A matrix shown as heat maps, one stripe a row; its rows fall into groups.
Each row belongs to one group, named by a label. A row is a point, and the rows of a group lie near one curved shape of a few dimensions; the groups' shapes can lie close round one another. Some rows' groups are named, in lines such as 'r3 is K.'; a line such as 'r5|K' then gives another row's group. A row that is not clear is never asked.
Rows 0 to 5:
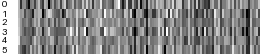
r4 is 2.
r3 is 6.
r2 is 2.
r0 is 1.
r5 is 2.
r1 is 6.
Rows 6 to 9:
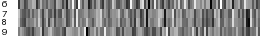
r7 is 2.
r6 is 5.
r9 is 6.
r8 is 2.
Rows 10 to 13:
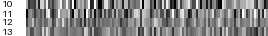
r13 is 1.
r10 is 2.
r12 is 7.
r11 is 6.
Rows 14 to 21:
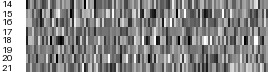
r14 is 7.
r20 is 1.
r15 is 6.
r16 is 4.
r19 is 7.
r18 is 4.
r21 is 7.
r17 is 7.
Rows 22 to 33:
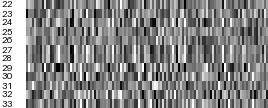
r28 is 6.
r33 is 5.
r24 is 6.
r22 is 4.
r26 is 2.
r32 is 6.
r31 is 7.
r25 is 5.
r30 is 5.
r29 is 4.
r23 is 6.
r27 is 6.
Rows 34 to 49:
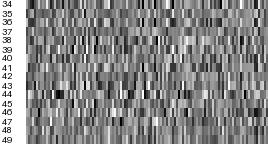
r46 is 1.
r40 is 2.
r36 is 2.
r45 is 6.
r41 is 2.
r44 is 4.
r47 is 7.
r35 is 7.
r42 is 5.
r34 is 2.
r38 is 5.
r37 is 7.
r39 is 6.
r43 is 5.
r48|1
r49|1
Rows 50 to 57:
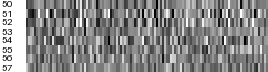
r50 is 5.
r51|2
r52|5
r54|4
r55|7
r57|2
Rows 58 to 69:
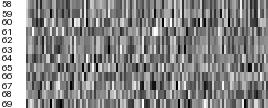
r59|2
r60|4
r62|4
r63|4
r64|6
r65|5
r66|7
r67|6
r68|1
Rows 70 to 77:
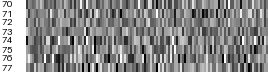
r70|5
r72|5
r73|2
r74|6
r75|6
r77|5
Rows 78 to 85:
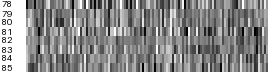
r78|6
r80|4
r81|1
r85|2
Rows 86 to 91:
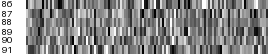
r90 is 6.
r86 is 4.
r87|6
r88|4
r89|1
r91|2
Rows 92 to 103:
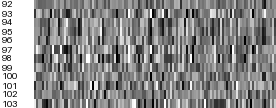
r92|1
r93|4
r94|6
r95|6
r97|4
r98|6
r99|4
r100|2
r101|5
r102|5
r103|1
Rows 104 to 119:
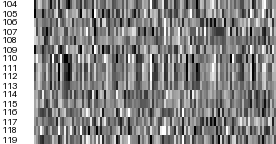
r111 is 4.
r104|4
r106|7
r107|1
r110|4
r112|4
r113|4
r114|5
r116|6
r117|7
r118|7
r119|6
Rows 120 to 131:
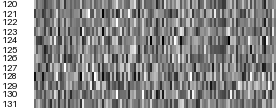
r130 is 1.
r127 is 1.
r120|1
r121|6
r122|1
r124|2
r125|1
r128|6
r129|7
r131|4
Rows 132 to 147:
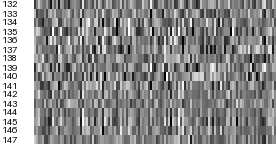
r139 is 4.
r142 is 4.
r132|4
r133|2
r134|6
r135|4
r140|5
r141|6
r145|4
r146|6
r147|2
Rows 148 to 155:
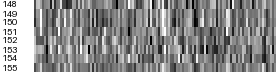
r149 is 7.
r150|7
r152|2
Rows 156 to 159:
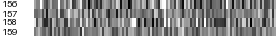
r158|1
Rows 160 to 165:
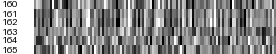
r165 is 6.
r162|6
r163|1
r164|2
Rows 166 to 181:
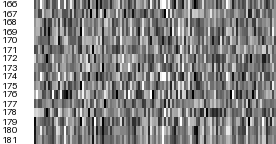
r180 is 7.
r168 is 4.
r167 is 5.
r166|7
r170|6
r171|7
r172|1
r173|6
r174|7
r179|6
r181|7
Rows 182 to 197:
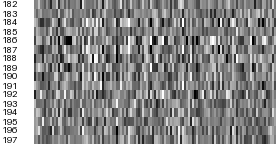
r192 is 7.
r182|4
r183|7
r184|6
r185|5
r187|6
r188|5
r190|6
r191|6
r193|1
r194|4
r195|5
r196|4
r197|1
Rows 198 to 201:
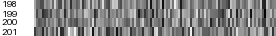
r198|2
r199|1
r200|2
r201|5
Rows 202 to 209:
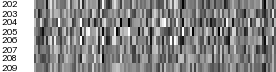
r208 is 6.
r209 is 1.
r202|2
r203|1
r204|7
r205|6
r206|2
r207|1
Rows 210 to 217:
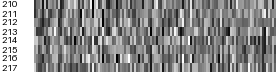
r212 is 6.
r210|5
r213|2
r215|1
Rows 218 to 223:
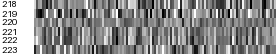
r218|1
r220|5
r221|4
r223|7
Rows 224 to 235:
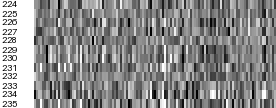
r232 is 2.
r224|6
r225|2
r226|7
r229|2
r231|7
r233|4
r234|4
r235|7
